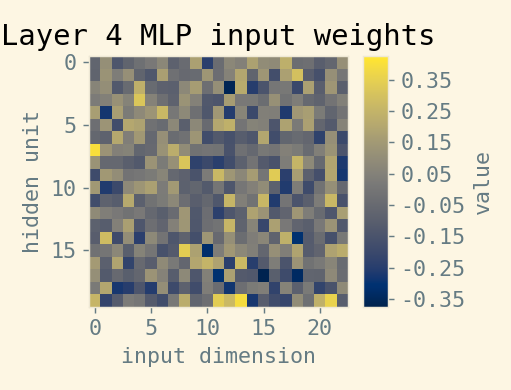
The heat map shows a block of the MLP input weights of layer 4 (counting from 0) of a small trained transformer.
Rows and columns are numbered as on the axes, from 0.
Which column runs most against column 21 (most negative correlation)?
22
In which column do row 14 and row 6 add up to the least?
18
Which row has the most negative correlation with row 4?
14
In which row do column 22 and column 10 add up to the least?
8
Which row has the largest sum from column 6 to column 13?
19
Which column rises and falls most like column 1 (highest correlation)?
17
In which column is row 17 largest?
12
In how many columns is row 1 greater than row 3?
11
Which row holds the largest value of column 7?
7
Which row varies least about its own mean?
3
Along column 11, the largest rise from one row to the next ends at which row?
9
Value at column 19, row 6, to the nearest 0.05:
-0.05
